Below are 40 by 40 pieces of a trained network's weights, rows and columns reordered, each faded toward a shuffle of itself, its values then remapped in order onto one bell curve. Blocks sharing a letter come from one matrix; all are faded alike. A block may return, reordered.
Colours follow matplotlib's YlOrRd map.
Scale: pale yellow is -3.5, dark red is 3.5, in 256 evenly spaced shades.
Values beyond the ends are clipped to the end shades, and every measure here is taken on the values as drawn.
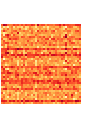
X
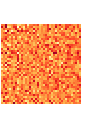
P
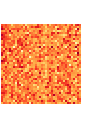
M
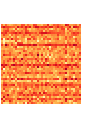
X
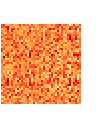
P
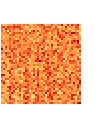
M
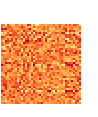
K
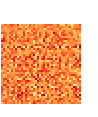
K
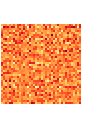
K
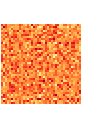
P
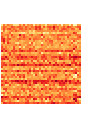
X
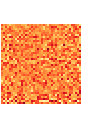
K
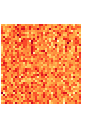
M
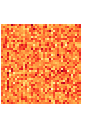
M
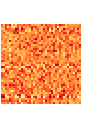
K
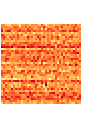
X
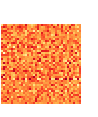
K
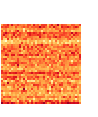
X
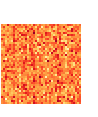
M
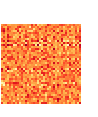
K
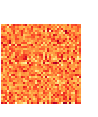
K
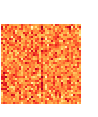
M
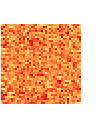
M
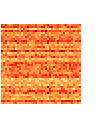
X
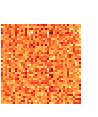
P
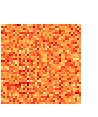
P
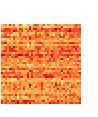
X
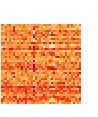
X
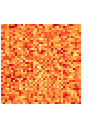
M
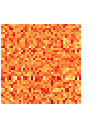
K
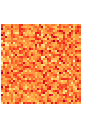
P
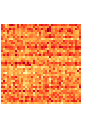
X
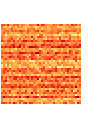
X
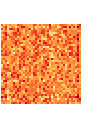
M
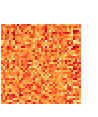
P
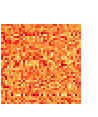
K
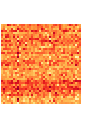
X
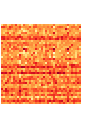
X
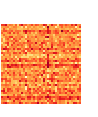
X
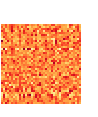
K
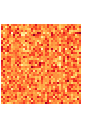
M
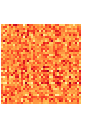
K
